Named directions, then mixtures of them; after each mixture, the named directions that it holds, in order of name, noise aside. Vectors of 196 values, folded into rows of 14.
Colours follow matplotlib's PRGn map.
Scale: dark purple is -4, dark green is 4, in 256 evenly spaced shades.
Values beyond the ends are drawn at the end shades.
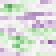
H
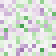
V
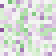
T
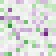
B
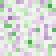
B, T.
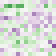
B, H, V.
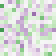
T.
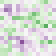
H.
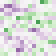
H, V.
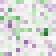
B.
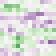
H.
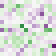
H, T, V.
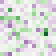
B.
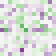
B, T, V.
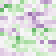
H.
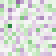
B, T.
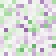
V.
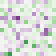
B.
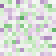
B, T.
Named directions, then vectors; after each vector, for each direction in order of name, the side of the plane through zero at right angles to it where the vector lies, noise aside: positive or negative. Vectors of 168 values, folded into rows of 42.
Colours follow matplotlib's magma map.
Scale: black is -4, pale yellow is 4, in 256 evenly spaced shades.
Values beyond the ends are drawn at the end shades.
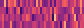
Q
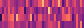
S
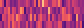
negative, positive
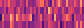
positive, positive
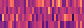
positive, positive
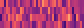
negative, positive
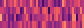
positive, negative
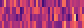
positive, negative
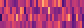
negative, positive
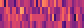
negative, positive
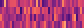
positive, negative
